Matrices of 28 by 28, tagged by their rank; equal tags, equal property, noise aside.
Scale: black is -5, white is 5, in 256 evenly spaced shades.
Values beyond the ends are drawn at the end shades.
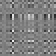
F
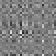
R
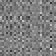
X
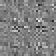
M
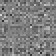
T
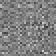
T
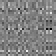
X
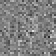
T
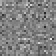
T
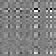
F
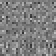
T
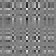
F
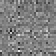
M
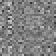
M
